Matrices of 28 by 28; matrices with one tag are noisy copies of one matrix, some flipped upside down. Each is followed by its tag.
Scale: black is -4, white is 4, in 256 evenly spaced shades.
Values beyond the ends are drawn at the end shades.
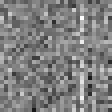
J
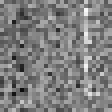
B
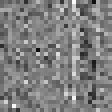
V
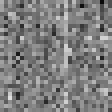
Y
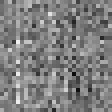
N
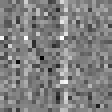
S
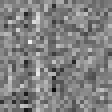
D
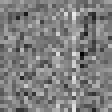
V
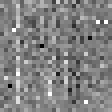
N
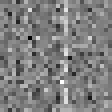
S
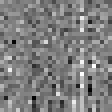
J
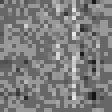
V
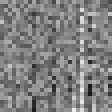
J
